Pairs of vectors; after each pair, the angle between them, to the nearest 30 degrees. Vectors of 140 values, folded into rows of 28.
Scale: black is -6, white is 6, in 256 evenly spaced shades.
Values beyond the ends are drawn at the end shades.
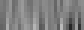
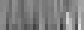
150 degrees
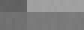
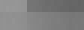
150 degrees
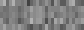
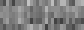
150 degrees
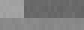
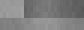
30 degrees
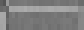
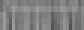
60 degrees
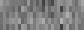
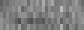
150 degrees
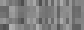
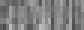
60 degrees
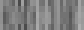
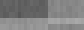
90 degrees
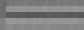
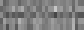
60 degrees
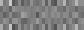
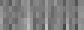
120 degrees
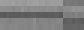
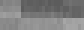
120 degrees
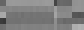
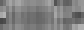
30 degrees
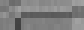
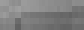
60 degrees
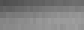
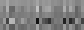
120 degrees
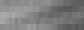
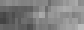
150 degrees
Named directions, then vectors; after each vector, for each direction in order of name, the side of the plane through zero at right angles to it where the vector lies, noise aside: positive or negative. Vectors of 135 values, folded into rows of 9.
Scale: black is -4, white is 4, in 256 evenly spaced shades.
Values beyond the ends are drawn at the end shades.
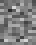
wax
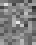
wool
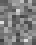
positive, negative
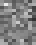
negative, positive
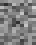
negative, negative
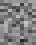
negative, negative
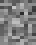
positive, positive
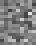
positive, negative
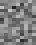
negative, negative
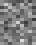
positive, positive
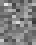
negative, positive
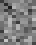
positive, negative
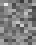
negative, positive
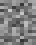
negative, negative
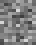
positive, negative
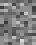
positive, positive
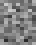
negative, positive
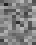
positive, negative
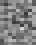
positive, negative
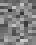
positive, positive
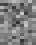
negative, negative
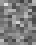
negative, positive
